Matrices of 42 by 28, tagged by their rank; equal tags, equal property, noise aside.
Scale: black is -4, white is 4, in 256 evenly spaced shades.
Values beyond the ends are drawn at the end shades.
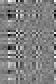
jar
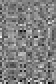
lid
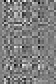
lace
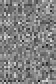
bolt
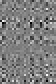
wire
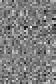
bolt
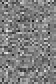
bolt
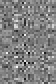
lid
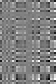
jar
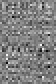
lid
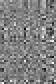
lace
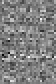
bolt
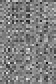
lid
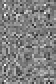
bolt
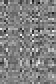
lace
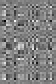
wire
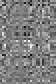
lace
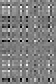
jar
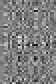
lid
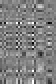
wire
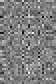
lid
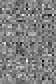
bolt
